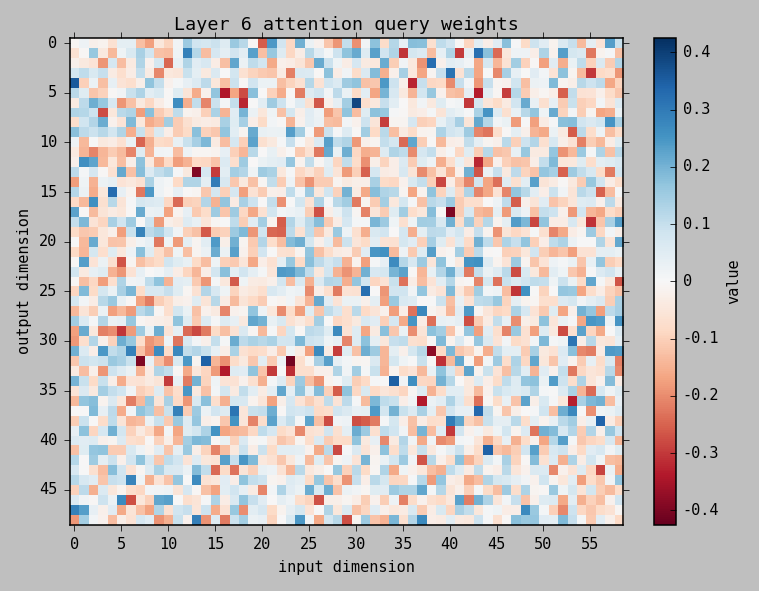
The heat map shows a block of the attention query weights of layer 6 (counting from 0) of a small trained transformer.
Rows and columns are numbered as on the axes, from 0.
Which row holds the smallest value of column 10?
34
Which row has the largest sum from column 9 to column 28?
37
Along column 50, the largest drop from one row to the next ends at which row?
40
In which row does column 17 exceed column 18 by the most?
6
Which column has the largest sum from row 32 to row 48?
13
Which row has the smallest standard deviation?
26
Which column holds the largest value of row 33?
42
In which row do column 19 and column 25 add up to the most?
1
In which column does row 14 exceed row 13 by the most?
15
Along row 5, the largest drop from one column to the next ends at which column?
16
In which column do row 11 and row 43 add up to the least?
17
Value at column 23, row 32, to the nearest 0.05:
-0.4
